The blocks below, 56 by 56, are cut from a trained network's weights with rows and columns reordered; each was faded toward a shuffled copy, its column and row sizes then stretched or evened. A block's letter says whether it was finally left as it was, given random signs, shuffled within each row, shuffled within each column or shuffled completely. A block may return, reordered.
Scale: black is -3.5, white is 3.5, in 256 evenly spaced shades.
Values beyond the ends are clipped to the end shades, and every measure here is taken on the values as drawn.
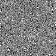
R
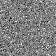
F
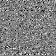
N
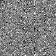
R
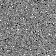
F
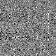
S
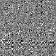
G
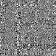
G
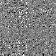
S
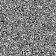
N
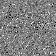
N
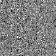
R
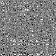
G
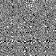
G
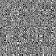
G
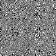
S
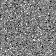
F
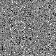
R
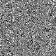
R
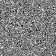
F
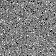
F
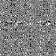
G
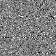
N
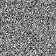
R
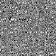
G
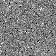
F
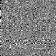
G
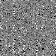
S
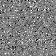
N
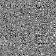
S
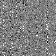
R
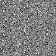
R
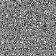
S
